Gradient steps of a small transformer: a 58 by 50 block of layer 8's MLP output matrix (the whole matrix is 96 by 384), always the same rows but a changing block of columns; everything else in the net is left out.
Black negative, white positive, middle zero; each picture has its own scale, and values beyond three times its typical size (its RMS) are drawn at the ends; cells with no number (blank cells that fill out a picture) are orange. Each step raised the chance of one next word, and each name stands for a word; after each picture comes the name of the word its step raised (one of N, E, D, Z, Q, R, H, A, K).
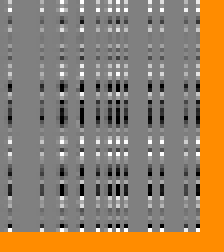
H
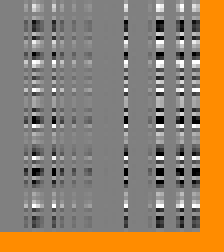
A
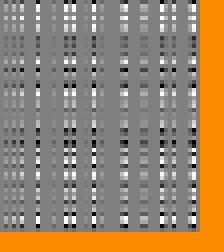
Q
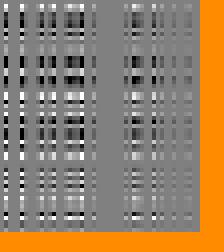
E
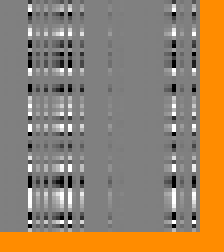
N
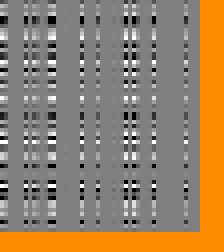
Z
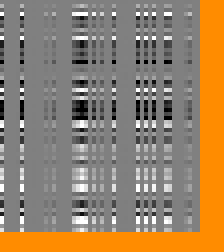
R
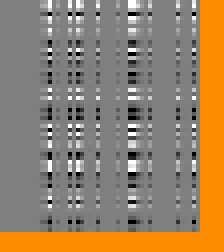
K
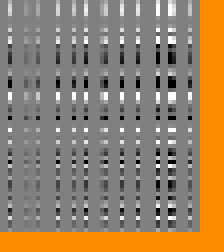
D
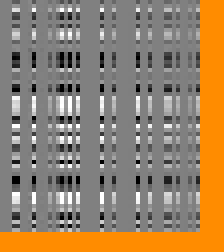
N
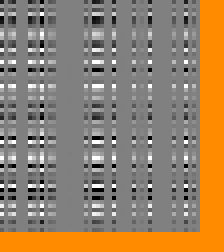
Z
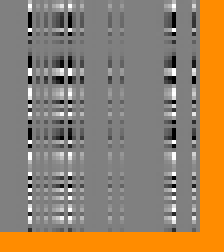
E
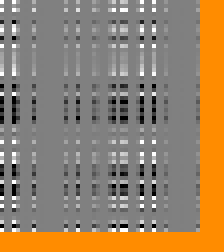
H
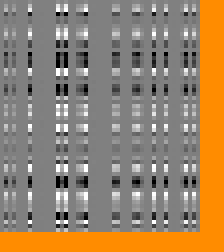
N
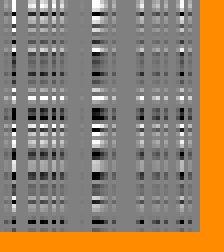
K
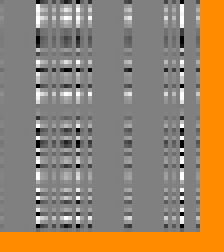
Q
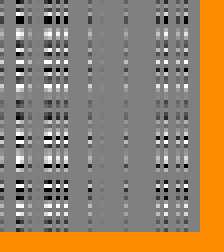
Z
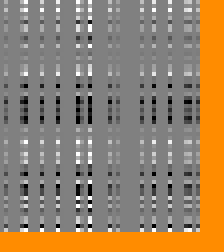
H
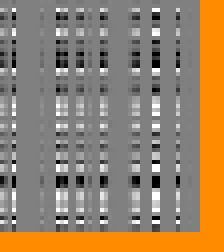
N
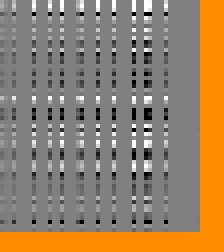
K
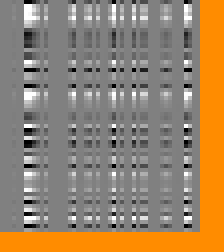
Q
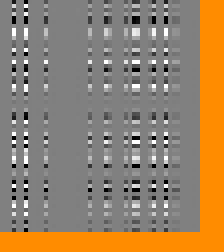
Z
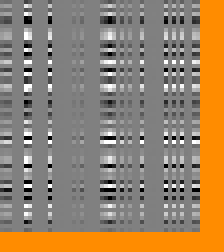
Z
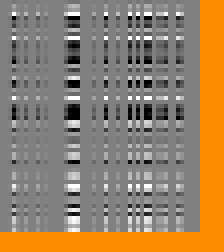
R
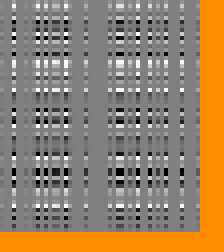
A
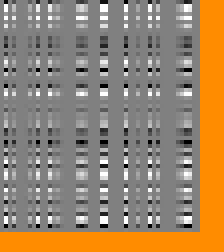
Q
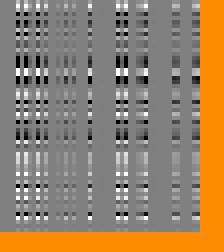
E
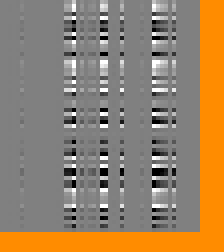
A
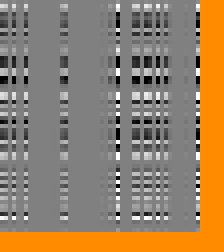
E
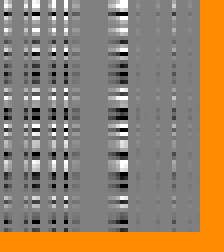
K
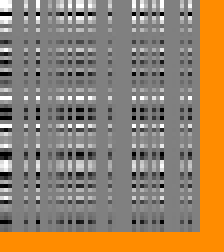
K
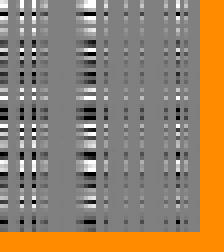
K
